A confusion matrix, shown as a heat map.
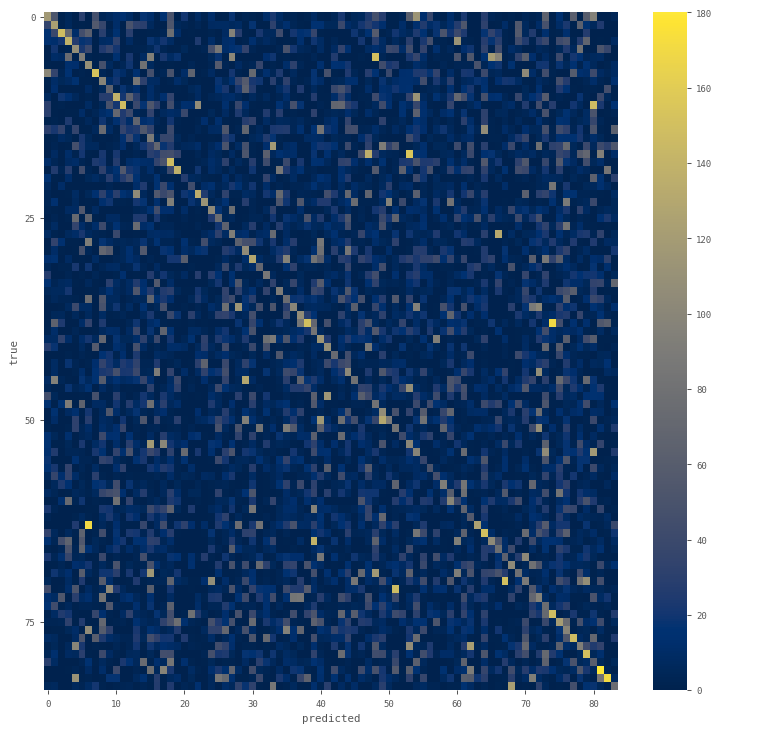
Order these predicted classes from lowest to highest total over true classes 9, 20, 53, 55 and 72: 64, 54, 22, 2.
22, 2, 54, 64
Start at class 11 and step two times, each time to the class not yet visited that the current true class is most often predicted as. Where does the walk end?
18
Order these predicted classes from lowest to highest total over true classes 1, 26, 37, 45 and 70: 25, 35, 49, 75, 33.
33, 25, 35, 49, 75
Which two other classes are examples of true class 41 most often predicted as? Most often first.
47, 73
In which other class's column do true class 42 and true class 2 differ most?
27
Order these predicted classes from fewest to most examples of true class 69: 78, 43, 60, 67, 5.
43, 67, 78, 5, 60
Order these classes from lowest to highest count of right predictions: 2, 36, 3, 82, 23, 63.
36, 23, 63, 3, 2, 82
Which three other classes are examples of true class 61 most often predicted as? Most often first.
39, 30, 18
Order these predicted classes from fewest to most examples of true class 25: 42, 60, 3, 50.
3, 42, 50, 60
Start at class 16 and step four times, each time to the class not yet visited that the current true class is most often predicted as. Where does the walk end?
71
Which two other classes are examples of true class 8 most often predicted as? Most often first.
13, 29
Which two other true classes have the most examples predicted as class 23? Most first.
43, 28
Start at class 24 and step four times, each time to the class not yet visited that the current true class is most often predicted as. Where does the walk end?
48
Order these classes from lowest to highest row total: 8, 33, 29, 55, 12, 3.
55, 12, 33, 8, 29, 3
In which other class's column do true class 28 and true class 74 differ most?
6
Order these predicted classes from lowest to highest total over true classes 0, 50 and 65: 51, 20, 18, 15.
51, 20, 15, 18
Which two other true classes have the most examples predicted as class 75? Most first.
59, 45
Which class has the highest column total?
73
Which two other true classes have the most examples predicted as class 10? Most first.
60, 12
